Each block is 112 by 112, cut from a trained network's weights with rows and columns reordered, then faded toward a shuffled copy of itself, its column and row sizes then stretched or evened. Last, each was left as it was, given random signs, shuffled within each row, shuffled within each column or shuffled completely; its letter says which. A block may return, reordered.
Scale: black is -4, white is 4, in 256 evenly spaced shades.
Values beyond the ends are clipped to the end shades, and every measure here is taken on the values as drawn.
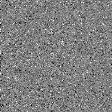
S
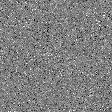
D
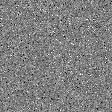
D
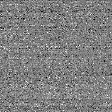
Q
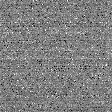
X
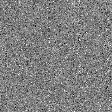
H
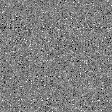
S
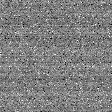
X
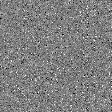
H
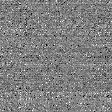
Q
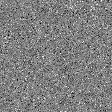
D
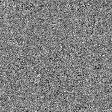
X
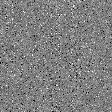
H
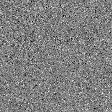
X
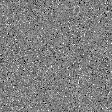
H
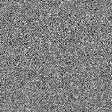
Q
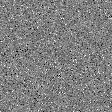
D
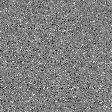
X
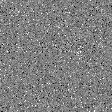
X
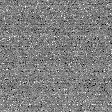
X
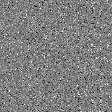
H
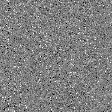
H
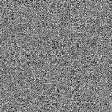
Q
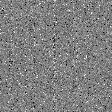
H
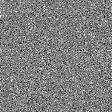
S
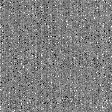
Q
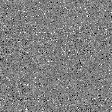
S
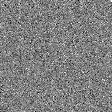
X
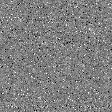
X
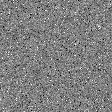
D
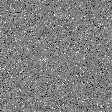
D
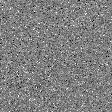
D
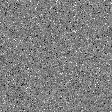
D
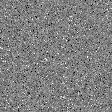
D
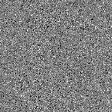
S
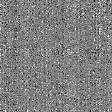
Q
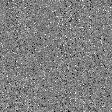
H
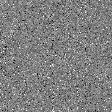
H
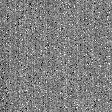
H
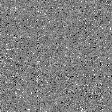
S
